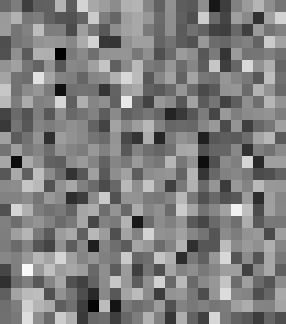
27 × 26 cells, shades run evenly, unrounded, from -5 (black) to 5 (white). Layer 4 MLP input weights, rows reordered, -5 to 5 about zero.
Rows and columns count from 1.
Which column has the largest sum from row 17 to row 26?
3
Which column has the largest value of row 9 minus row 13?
12
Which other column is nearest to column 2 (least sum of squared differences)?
22
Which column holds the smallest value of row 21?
9
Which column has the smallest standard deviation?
26
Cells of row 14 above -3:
23
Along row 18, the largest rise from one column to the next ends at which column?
2
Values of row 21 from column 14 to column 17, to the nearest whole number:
1 -1 0 2
